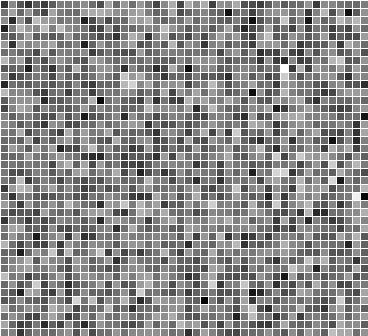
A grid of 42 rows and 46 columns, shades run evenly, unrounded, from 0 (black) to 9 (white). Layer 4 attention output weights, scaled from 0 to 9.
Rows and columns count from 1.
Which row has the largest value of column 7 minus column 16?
32
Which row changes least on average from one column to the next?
29
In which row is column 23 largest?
41
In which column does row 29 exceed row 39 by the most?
17
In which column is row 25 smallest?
46
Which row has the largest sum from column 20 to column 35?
28
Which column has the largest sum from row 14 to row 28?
39
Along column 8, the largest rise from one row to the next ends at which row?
20
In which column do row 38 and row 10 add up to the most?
16
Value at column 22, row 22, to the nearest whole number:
3
